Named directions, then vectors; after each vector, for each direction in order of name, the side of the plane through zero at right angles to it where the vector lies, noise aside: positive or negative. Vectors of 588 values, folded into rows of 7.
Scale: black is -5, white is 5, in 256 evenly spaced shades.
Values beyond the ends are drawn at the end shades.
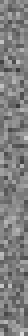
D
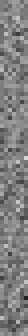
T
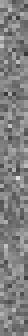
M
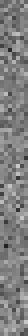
negative, negative, negative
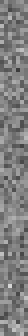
positive, negative, negative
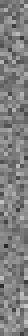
negative, negative, negative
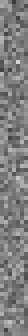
positive, positive, negative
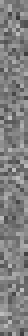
negative, positive, negative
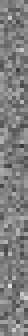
positive, negative, negative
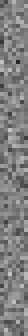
negative, negative, positive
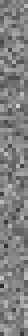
negative, negative, negative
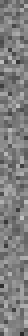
negative, negative, negative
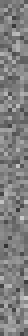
negative, negative, negative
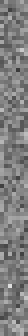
positive, negative, negative
